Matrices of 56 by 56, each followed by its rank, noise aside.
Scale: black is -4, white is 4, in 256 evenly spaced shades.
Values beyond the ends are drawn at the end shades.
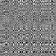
two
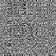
eight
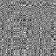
four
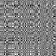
three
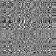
four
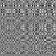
three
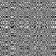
three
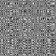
four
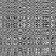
three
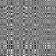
two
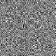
eight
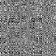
eight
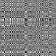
two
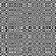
two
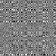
three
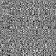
eight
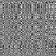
three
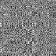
eight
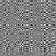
two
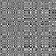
two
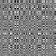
two
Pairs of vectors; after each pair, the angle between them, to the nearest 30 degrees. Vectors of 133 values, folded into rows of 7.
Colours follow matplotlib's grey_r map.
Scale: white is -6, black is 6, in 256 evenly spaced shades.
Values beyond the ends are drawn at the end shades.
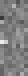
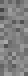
60 degrees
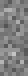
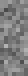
150 degrees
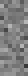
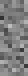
30 degrees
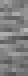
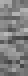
30 degrees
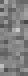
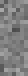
150 degrees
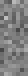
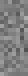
120 degrees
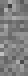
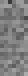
120 degrees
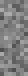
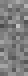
60 degrees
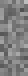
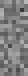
30 degrees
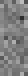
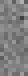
30 degrees
